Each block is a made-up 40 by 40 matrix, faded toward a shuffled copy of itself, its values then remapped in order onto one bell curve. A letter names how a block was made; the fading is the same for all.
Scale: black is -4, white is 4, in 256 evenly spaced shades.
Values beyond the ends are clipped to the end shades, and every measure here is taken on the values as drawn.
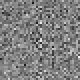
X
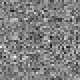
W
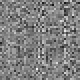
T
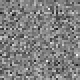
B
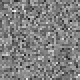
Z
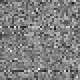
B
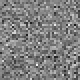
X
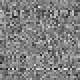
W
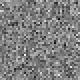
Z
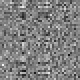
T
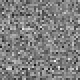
B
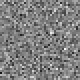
Z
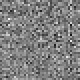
X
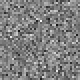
Z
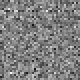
W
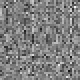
T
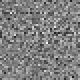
B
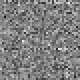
B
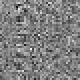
X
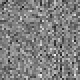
X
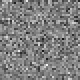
B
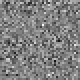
B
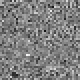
B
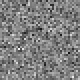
Z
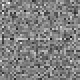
W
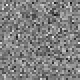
Z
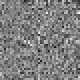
X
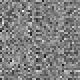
T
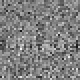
W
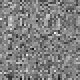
X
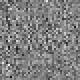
T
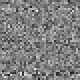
B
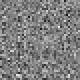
X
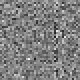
X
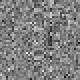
X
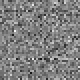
B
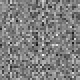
X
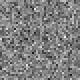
Z
